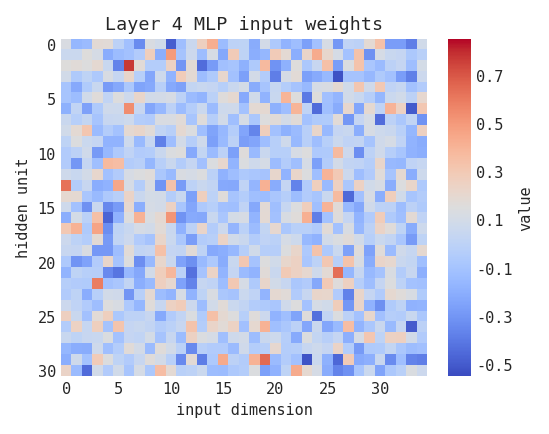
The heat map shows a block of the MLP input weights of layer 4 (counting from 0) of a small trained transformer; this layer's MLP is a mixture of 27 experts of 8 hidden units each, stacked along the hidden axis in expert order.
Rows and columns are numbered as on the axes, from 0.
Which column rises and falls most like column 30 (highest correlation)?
27
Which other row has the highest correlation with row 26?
29
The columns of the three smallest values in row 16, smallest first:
4, 24, 11
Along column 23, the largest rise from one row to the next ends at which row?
30
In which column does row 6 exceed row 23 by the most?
6
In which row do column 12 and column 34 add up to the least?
21
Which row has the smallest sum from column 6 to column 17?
9
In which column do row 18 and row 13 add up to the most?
0
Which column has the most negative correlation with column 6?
14
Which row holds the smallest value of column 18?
8
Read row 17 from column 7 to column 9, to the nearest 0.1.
0.1 0.1 0.2
